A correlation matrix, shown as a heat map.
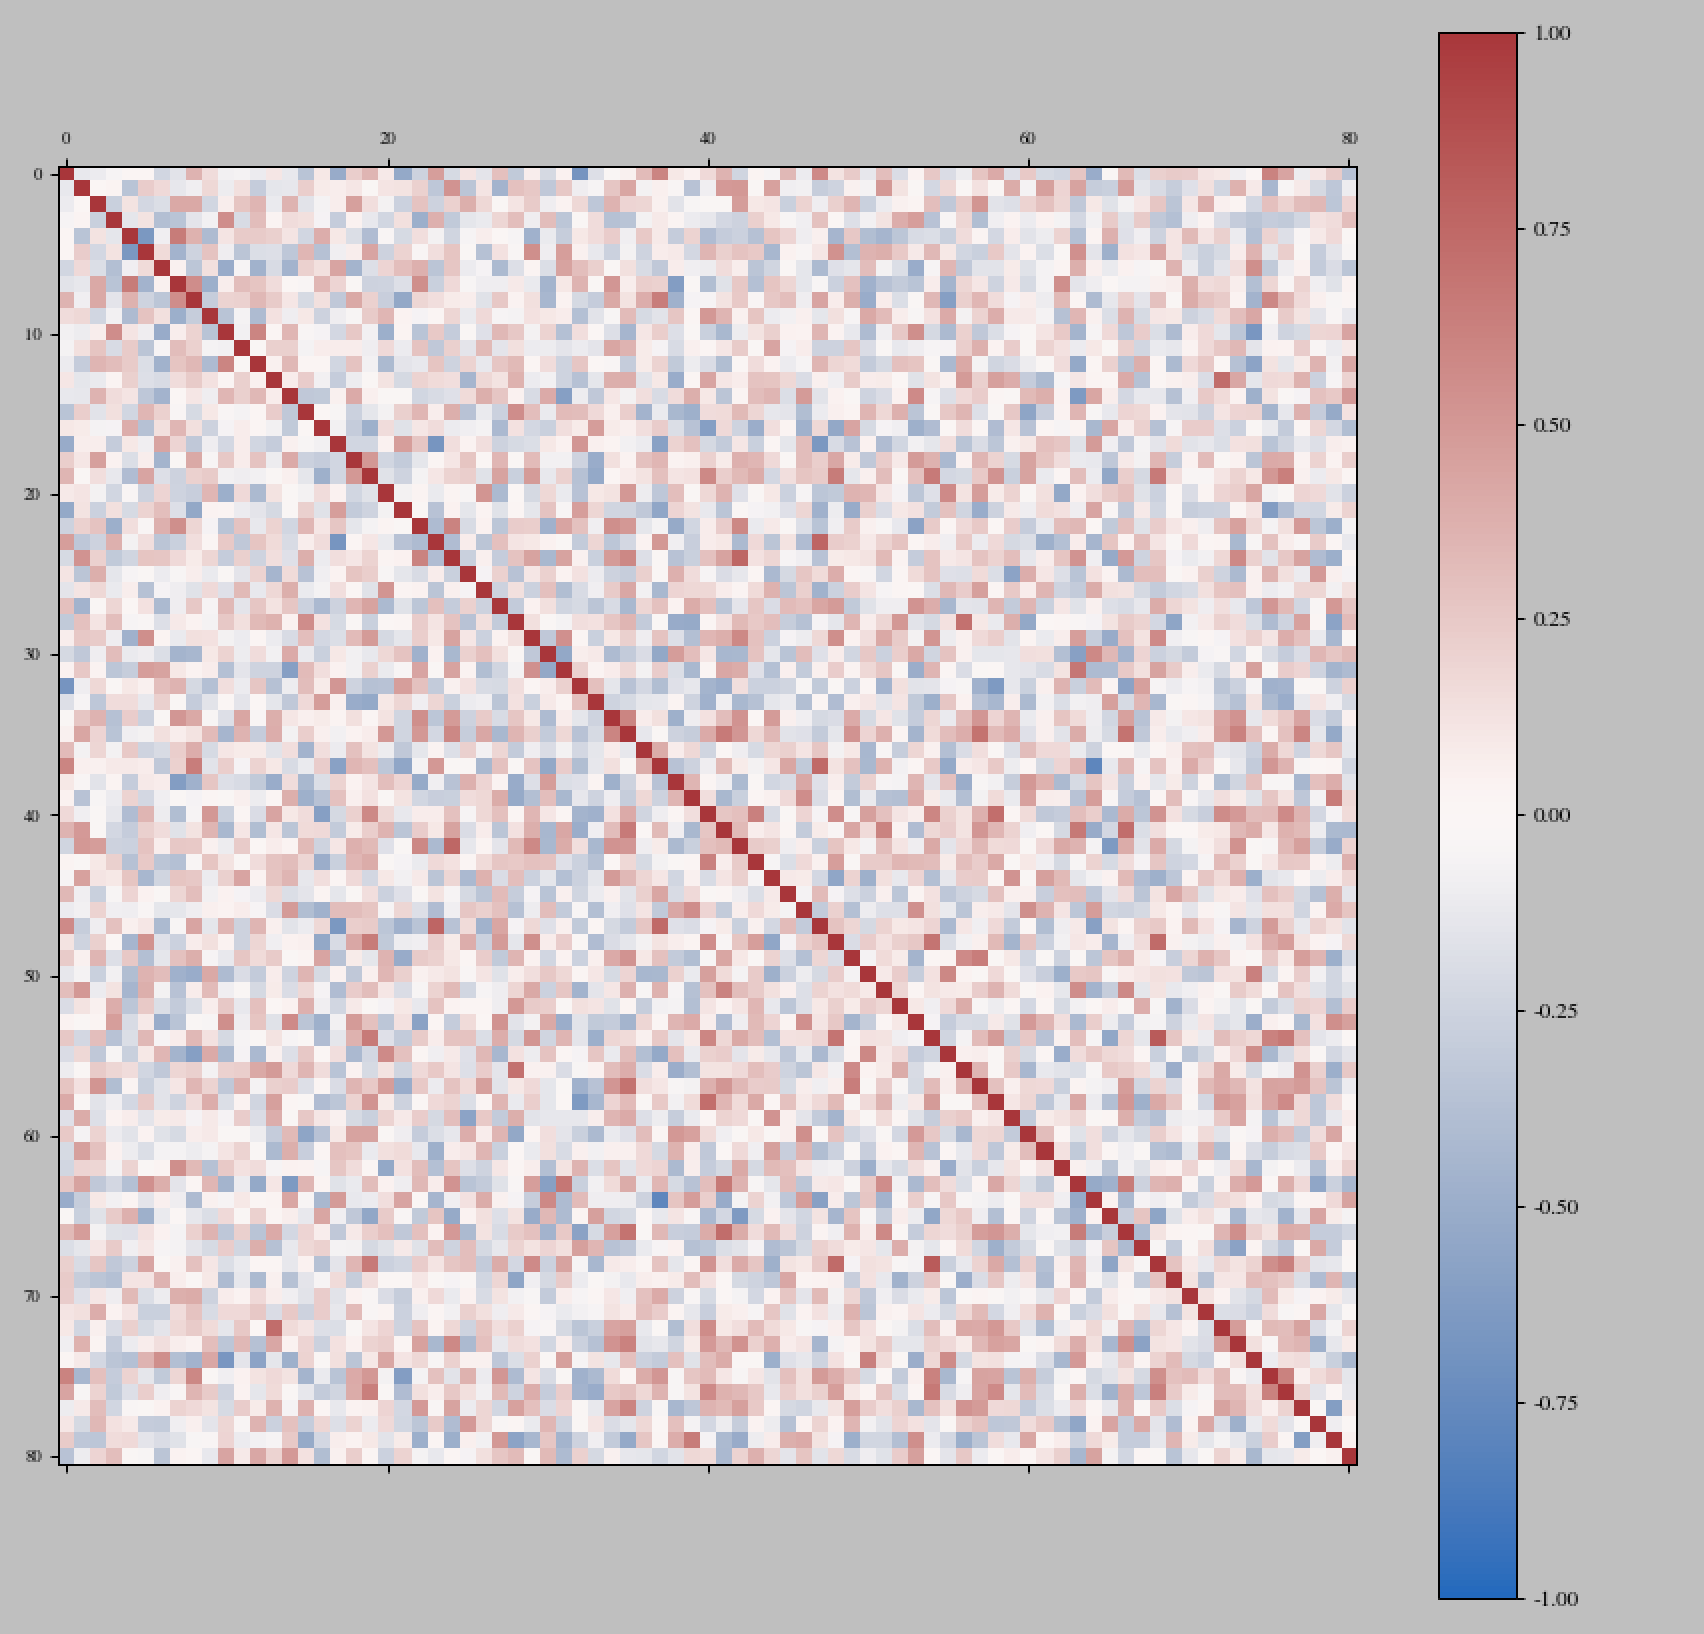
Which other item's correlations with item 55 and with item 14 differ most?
74
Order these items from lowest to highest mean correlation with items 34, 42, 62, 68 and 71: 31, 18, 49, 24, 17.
17, 49, 31, 18, 24
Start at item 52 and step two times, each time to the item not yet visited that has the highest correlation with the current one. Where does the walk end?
56
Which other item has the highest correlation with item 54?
68
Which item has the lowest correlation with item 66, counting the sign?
32
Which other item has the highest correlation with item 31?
63
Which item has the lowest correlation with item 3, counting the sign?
22
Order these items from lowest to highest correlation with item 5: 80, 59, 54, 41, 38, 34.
34, 59, 80, 38, 41, 54
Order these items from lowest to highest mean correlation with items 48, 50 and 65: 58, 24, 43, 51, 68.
24, 51, 58, 68, 43
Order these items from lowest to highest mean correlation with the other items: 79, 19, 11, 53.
79, 53, 11, 19
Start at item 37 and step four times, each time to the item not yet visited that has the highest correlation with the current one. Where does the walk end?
75
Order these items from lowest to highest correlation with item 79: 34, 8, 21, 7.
34, 7, 8, 21
